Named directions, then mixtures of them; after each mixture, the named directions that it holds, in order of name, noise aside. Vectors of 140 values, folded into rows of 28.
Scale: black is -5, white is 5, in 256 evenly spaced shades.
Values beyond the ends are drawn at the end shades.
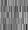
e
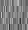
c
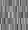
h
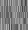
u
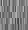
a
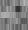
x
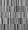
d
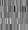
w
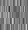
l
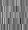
c, d, h.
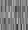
e, h, x.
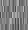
a.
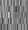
d, h, l.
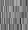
c, h.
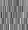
c.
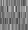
w.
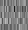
d, w.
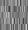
l.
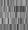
d, w, x.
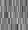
h, u, w.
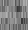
h, x.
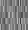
h.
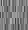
a.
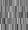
h.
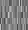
h.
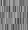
a, l.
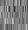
l, w.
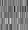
w.
